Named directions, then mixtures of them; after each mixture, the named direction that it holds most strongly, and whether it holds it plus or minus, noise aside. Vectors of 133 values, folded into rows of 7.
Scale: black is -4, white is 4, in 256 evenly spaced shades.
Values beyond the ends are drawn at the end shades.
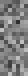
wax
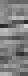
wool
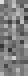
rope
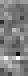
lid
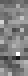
lid, minus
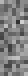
wax, plus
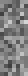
wax, plus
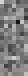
rope, plus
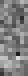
lid, plus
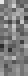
rope, plus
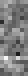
lid, plus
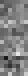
lid, minus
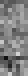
lid, minus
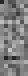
rope, minus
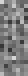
rope, plus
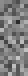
wax, plus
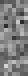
rope, minus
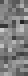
wool, plus
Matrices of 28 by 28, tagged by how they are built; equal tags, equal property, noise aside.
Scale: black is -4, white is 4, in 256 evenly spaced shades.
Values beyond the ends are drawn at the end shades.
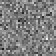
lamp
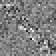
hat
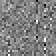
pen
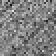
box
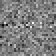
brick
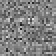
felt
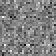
brick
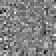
pen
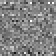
brick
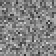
lamp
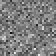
box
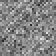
box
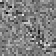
hat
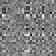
felt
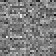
felt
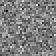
lamp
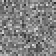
lamp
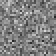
lamp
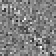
hat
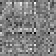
felt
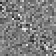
hat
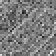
box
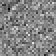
box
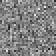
lamp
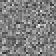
felt
